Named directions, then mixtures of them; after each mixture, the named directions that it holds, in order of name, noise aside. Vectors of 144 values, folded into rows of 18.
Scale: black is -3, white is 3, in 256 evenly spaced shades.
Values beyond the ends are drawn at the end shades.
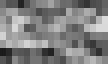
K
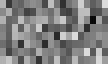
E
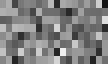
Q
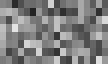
E, K, Q.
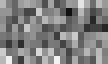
E, K, Q.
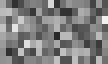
E, K, Q.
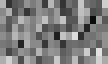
E.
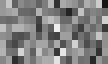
Q.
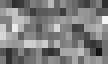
K, Q.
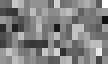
K, Q.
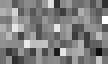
K, Q.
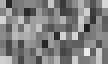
E.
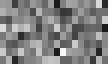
Q.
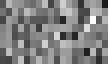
E.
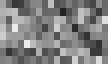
E, K, Q.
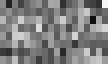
E, K, Q.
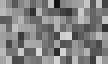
E, Q.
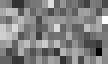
K, Q.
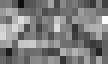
K, Q.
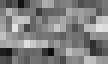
K.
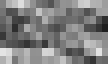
K.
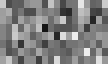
E.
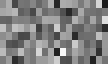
Q.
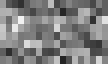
E, K, Q.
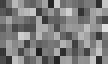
E, Q.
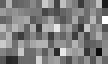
E, K, Q.
